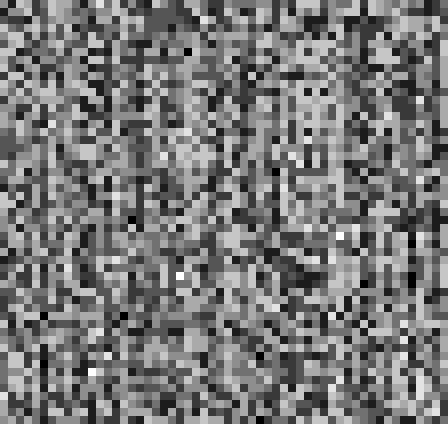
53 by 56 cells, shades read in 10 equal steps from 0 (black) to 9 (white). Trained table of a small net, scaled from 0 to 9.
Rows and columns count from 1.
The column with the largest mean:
43
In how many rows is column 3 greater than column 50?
19
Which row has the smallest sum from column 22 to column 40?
4
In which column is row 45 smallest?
33
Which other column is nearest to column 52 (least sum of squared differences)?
55
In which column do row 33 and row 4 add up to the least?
34
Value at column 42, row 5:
1
